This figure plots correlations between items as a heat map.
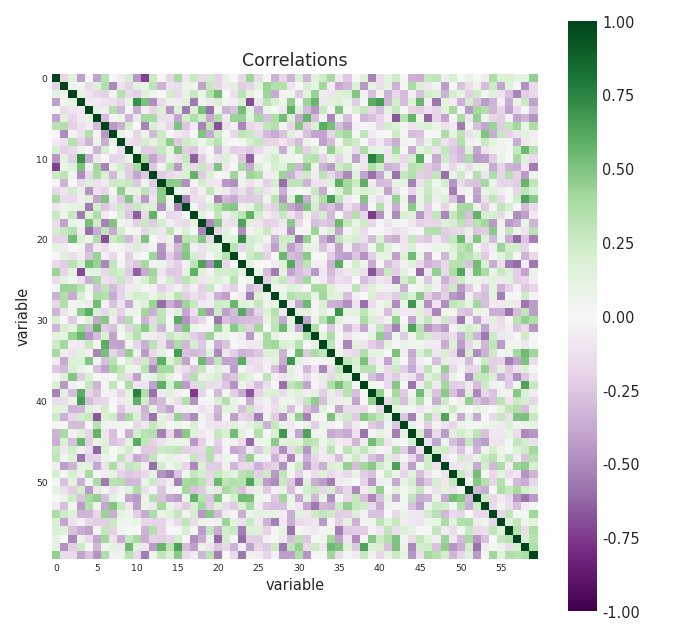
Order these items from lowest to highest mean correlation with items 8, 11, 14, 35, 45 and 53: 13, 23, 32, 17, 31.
17, 32, 31, 23, 13
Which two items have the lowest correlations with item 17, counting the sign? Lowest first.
39, 10
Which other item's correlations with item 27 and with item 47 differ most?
24
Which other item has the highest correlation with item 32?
3
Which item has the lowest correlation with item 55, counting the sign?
27
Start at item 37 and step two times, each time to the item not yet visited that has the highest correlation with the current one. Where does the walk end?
20
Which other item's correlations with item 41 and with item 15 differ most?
58
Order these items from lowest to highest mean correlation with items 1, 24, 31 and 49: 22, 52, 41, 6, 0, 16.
6, 0, 41, 16, 22, 52
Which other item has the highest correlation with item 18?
23
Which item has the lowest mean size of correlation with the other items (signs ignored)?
43
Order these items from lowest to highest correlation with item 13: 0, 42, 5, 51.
51, 5, 0, 42
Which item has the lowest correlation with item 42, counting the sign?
5
